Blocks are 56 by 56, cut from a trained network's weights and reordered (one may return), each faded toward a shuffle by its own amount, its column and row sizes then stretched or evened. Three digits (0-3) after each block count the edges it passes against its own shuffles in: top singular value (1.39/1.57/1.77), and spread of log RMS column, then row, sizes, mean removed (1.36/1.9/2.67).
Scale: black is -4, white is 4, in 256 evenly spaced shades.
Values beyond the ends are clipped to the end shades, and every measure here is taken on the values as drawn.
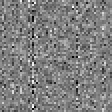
2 3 0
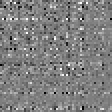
0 2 3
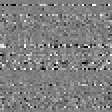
1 1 3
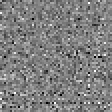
0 2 2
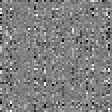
0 3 2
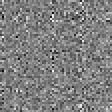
2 2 1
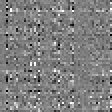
1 3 2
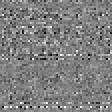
2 1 3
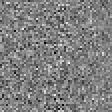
1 2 0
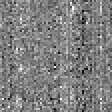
2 2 1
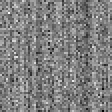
3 0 0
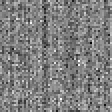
3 1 0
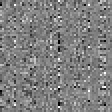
3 3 1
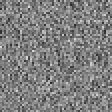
3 0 0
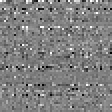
1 1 3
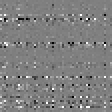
1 2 3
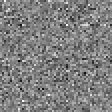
1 1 1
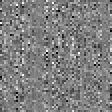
0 3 0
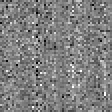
0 2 1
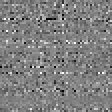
1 1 3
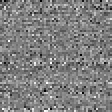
0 1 2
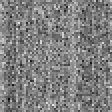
2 0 0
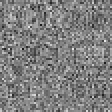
3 1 1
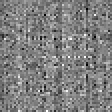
2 1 2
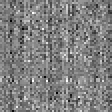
3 1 2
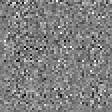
2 2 2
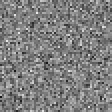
0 0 0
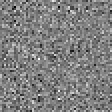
2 2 1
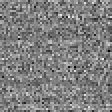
1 0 1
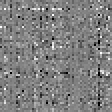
1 3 2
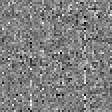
0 2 1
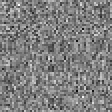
2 1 0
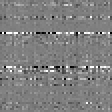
3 0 3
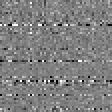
3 1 3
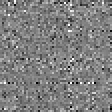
0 2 2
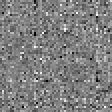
1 2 2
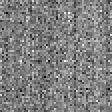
1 1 1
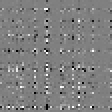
2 3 3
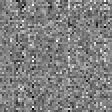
2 2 0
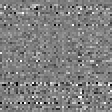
1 1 3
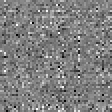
1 2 2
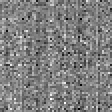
2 1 2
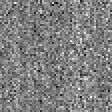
0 1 0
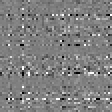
2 2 3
